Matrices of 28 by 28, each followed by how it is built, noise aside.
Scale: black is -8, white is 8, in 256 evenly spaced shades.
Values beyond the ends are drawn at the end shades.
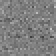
uneven rows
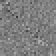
banded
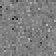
sparse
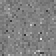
sparse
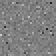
sparse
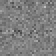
uneven rows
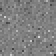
sparse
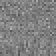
blocks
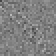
banded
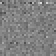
uneven rows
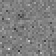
sparse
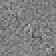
banded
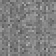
blocks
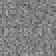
blocks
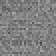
blocks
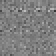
uneven rows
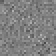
banded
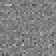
uneven rows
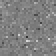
sparse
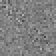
banded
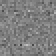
uneven rows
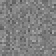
blocks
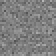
blocks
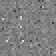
sparse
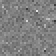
sparse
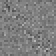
banded
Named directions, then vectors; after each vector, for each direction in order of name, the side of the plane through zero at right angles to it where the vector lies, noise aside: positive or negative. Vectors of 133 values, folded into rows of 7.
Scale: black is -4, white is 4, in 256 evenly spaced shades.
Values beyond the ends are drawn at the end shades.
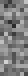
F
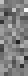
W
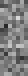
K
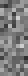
positive, positive, positive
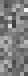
positive, positive, positive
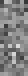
negative, positive, negative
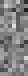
negative, negative, negative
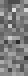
positive, positive, positive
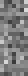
positive, negative, positive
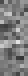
positive, positive, negative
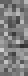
positive, negative, negative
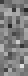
positive, negative, negative
